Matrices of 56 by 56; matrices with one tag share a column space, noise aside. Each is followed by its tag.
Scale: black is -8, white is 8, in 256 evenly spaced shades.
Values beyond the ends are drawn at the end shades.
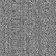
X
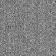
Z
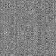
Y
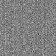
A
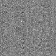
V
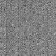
Y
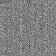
Z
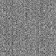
A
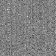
A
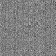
X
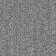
A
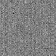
Z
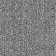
A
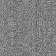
V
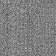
Z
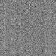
X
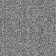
V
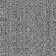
V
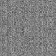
V
